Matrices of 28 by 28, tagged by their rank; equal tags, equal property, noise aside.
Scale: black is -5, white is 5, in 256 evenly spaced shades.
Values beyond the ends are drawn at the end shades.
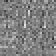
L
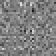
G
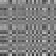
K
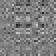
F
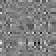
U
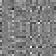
U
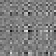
K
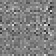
U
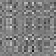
F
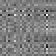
F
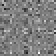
U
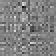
U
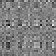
F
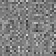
L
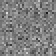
G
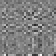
F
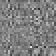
U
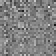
G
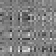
F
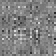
L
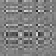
K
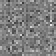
G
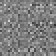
L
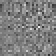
L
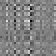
K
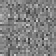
G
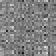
U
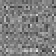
L
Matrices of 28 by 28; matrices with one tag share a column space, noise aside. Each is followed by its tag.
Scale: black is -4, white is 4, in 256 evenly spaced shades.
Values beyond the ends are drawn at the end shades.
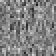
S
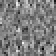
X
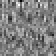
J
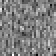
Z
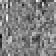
J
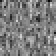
J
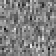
X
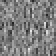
S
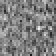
Z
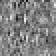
J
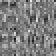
J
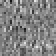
X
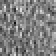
Z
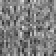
Z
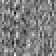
Z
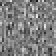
S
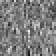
S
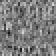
S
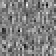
X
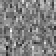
X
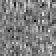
X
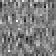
J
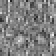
J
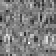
J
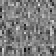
S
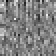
J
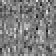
S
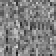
S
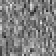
Z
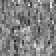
X
